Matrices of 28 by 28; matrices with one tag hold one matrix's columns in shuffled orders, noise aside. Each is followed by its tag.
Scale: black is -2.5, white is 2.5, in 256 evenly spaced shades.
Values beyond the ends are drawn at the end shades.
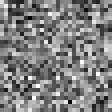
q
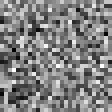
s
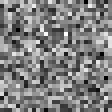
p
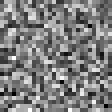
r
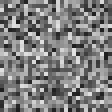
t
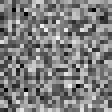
s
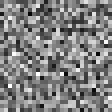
t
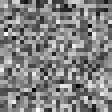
q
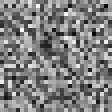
s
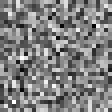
r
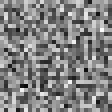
s
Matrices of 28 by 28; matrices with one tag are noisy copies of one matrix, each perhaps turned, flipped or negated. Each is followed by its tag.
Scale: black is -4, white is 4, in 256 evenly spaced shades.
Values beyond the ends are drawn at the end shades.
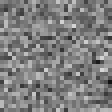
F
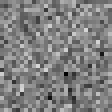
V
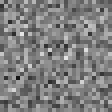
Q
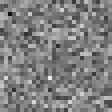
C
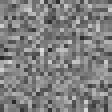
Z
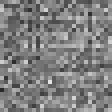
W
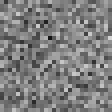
V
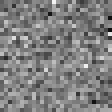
F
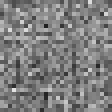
W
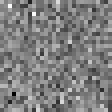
F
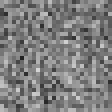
W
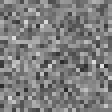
V
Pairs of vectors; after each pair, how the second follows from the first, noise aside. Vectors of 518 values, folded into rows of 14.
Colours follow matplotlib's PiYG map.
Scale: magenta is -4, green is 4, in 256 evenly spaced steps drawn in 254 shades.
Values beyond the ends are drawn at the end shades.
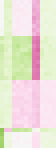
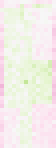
wrapped around, shrunk.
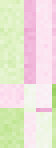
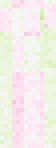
wrapped around, shrunk.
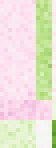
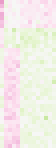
reversed, negated, shrunk.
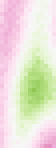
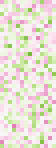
shuffled.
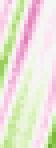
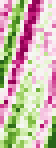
scaled up.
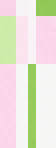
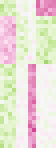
negated.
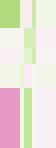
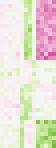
reversed.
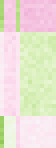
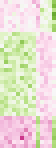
reversed.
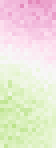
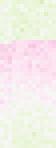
wrapped around, shrunk.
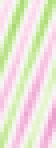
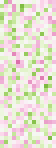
shuffled.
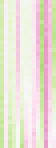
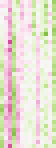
reversed.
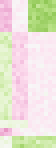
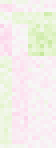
wrapped around, shrunk.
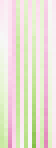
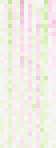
reversed, negated, shrunk.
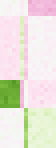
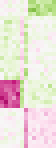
negated.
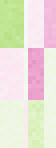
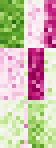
scaled up.
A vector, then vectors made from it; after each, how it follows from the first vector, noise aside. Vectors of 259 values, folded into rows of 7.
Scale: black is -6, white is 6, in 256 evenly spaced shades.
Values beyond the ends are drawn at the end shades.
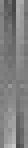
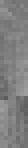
wrapped around, shrunk.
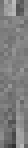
negated, partly zeroed.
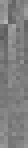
wrapped around, shrunk.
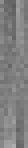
shrunk.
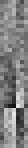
wrapped around, negated, scaled up.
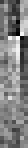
wrapped around, negated, scaled up.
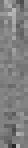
negated, partly zeroed.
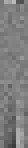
negated, partly zeroed.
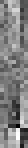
wrapped around, negated, scaled up.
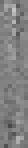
negated, partly zeroed.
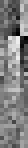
wrapped around, negated, scaled up.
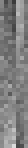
copied.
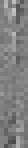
negated, partly zeroed.
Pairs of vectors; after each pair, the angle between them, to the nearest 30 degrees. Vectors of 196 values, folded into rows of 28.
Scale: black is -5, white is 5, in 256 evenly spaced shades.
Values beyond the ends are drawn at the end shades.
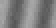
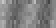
30 degrees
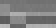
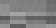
30 degrees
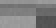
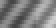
120 degrees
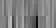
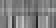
30 degrees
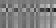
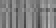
60 degrees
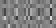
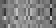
30 degrees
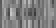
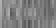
150 degrees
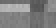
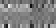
60 degrees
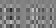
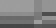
90 degrees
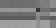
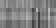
120 degrees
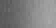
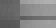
30 degrees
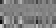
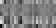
150 degrees
